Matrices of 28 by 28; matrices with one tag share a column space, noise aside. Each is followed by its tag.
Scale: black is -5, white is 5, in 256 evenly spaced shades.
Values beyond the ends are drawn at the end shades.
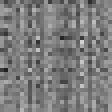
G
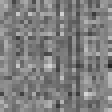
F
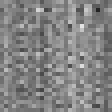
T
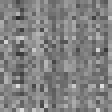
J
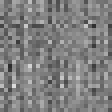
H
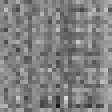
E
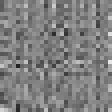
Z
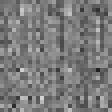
E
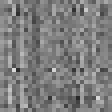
E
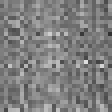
Z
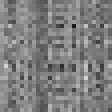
H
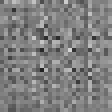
G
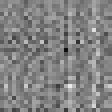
J
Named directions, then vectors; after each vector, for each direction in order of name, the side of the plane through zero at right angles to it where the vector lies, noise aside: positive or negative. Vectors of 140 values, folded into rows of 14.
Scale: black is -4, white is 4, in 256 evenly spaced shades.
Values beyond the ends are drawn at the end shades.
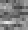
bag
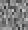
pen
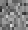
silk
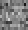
negative, negative, positive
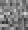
negative, negative, negative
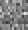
negative, negative, negative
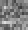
positive, negative, positive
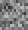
negative, positive, positive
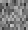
negative, negative, positive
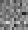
positive, positive, positive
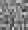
negative, negative, negative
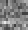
positive, negative, positive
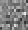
negative, negative, negative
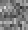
positive, negative, negative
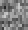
negative, positive, positive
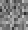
positive, positive, positive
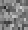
negative, positive, positive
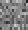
negative, negative, negative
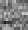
negative, positive, negative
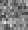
positive, negative, positive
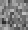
negative, positive, negative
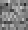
negative, negative, positive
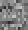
negative, positive, positive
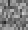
negative, positive, negative
